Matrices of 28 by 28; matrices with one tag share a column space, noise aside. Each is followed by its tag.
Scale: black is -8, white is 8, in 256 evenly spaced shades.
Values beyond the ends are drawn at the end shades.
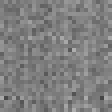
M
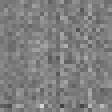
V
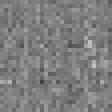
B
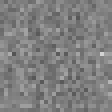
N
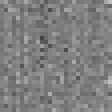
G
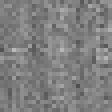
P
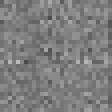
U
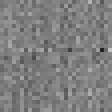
P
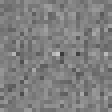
N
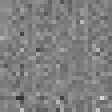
M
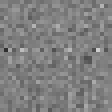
P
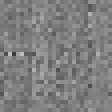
N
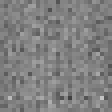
M
